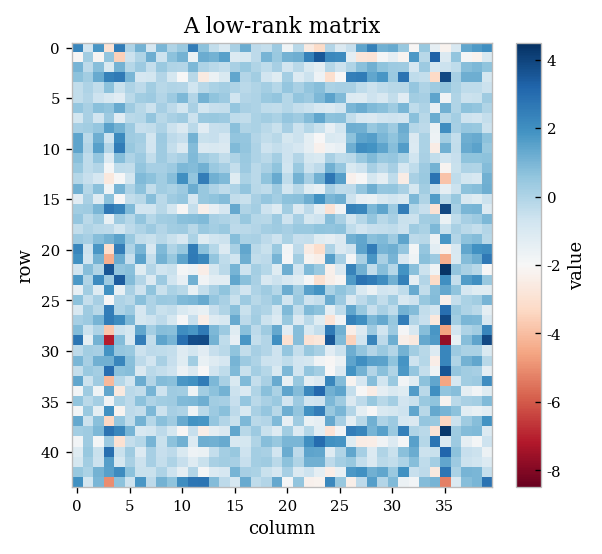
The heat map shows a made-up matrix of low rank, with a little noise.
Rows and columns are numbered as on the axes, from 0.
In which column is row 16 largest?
35
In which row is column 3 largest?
22
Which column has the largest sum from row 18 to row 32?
4
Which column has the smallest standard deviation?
17
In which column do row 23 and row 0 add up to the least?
23
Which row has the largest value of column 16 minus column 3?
29
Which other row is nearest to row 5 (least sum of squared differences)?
18
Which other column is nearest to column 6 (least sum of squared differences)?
19
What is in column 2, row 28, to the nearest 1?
0
